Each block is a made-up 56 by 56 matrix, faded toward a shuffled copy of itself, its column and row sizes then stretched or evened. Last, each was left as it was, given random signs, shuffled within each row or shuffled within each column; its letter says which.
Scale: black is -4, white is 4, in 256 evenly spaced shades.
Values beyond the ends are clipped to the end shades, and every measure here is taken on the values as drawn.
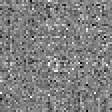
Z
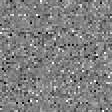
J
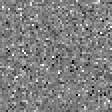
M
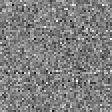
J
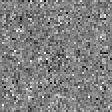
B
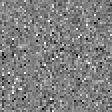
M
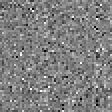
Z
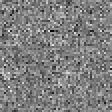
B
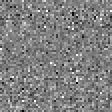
B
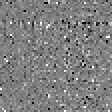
Z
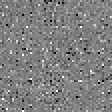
Z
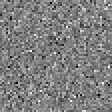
J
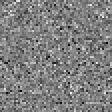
J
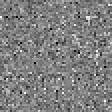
B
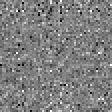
B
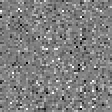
Z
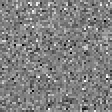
B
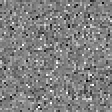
B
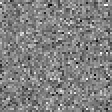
B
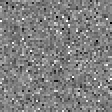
M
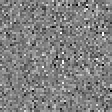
B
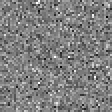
M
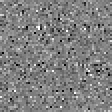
J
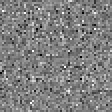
B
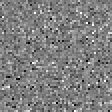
J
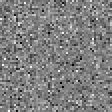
M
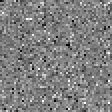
M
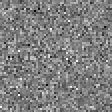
J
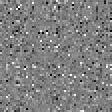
Z
